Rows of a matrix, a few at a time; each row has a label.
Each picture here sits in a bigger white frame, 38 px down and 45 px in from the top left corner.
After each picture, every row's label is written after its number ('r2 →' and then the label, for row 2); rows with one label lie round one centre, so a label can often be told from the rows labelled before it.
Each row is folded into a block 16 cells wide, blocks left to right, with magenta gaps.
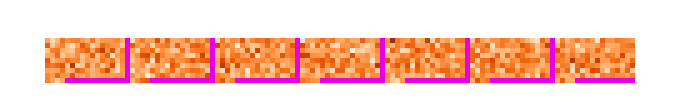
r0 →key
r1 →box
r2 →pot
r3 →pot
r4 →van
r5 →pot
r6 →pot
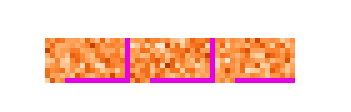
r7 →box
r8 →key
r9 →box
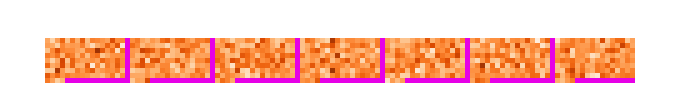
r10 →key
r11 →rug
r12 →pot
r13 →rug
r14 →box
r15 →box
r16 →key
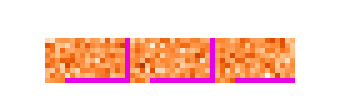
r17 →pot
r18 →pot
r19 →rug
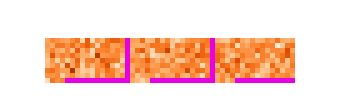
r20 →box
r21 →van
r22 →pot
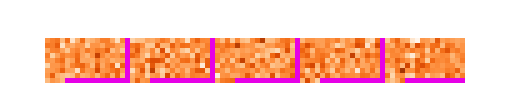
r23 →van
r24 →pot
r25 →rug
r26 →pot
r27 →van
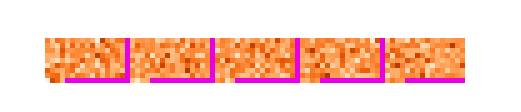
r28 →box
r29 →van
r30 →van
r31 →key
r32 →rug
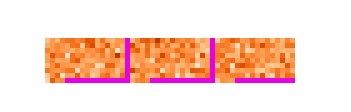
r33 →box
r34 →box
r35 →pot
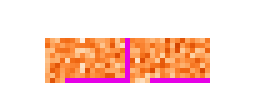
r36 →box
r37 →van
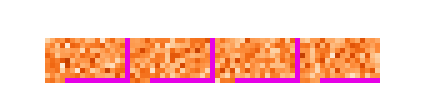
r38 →pot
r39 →key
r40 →rug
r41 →pot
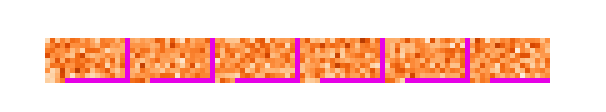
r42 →rug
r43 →box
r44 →box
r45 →van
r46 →key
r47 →rug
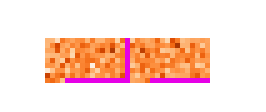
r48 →key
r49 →box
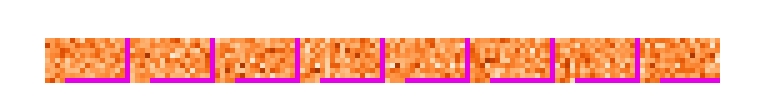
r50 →box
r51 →rug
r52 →key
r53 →van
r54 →box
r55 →pot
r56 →pot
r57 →box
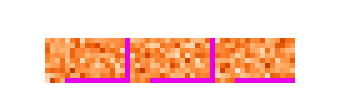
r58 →box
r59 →box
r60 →rug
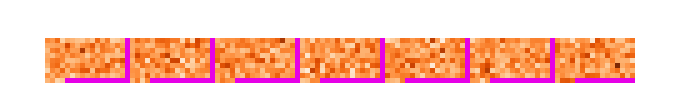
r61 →van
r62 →rug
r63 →rug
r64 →key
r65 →key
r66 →key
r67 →box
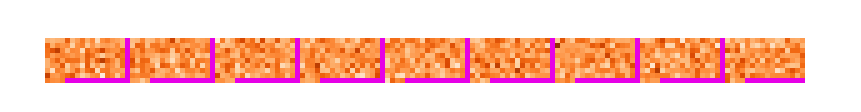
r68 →key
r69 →van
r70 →key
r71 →key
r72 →box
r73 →key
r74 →box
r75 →key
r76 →key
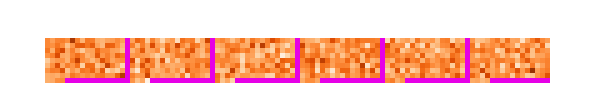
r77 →box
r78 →van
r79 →van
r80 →pot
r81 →pot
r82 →key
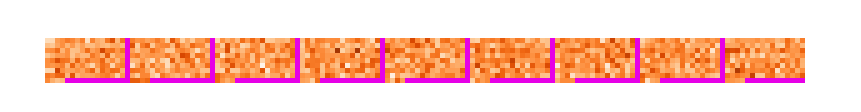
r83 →key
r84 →box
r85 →key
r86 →key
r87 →box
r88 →key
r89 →box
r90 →key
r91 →key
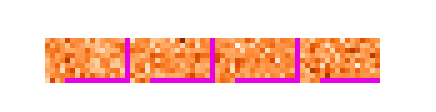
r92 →pot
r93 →pot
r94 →pot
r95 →key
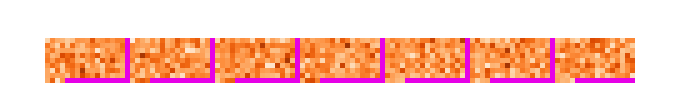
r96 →pot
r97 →rug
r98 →box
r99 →box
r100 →van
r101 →van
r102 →van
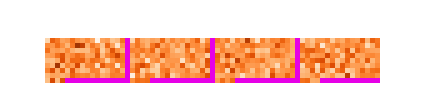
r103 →box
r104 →rug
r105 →rug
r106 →pot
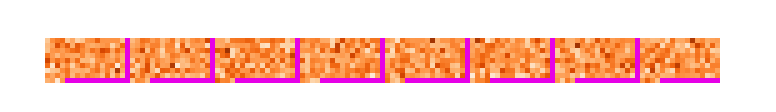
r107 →van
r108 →key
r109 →key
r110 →van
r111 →key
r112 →rug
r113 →van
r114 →pot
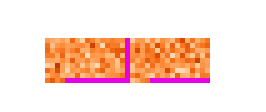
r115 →box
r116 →pot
